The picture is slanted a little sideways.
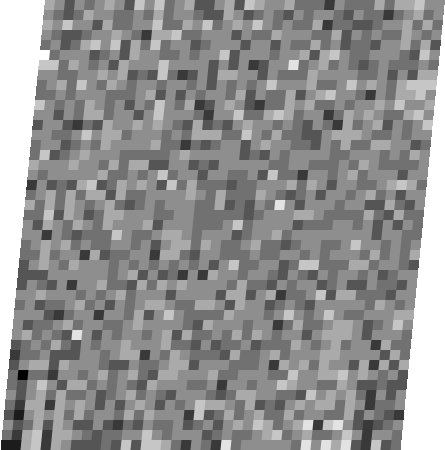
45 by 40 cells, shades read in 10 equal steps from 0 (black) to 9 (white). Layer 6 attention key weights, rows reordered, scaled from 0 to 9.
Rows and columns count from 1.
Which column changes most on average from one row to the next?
22
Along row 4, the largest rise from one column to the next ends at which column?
12
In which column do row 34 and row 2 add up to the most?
7
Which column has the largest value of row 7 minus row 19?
1
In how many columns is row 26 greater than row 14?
11
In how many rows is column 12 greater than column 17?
14
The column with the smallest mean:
2
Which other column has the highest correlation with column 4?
31
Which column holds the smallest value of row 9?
18
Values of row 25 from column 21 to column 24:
4 4 5 6
